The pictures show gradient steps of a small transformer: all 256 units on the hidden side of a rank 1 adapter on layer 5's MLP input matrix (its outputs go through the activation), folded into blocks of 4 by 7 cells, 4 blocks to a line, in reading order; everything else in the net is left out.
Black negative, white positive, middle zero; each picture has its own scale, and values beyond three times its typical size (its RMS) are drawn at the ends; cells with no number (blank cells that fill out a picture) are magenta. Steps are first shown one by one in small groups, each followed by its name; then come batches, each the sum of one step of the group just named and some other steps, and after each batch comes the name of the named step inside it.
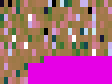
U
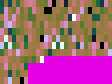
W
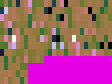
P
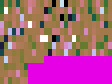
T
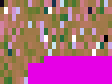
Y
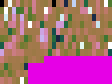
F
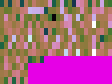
U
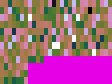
U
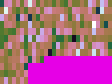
F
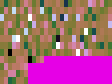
P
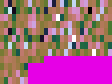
U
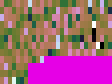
W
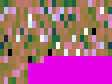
T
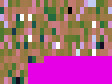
W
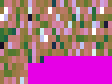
F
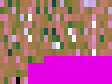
U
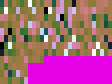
Y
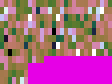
F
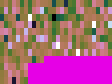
T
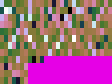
P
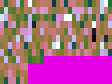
F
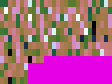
Y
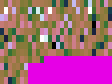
F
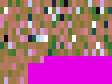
T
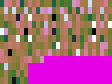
F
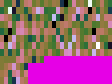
P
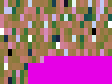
T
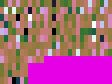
F
